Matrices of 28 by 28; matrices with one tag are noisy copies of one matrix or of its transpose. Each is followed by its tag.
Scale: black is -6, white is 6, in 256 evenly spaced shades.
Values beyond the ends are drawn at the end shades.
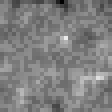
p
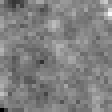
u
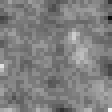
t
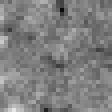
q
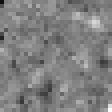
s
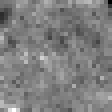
u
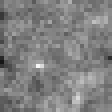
p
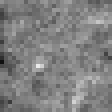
p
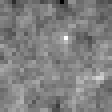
p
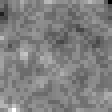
u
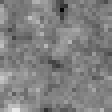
q
